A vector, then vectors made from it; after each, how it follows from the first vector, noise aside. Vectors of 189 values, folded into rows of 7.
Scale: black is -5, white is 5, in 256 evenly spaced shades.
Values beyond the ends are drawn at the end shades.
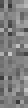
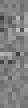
reversed, negated, partly zeroed.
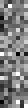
reversed, negated, scaled up.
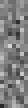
wrapped around, negated.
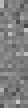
negated, partly zeroed.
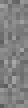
wrapped around, negated, shrunk.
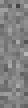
wrapped around, negated, shrunk.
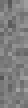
shrunk.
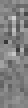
wrapped around, partly zeroed.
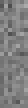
shrunk.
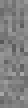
wrapped around, shrunk.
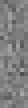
wrapped around, shrunk.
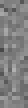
wrapped around, negated, shrunk.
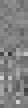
negated, partly zeroed.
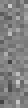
reversed, negated, partly zeroed.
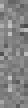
negated, partly zeroed.
